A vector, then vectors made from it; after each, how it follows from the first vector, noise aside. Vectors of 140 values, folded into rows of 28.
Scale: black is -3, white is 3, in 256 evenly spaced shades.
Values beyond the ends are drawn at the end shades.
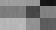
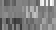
negated, partly zeroed.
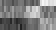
negated.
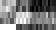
reversed, negated, scaled up.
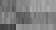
reversed, shrunk.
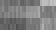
negated, shrunk.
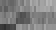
reversed, shrunk.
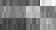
negated.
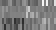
negated, partly zeroed.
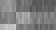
reversed, negated, shrunk.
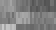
reversed, negated, shrunk.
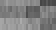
shrunk.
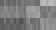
negated, shrunk.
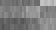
negated, shrunk.
